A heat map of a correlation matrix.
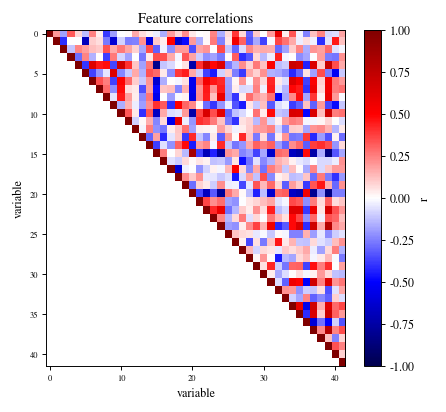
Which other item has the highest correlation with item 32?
0
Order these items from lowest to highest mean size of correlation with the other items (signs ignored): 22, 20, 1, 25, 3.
25, 3, 1, 22, 20
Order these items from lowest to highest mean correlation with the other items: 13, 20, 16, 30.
20, 13, 16, 30
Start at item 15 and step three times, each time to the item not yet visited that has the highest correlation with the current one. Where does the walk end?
13
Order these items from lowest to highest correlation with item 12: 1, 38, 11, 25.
1, 11, 25, 38
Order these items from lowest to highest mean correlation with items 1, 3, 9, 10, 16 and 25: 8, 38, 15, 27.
27, 8, 38, 15
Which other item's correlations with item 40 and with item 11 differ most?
18
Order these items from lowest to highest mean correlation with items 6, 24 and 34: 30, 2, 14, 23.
30, 2, 14, 23
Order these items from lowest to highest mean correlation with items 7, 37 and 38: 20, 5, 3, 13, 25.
20, 13, 25, 5, 3
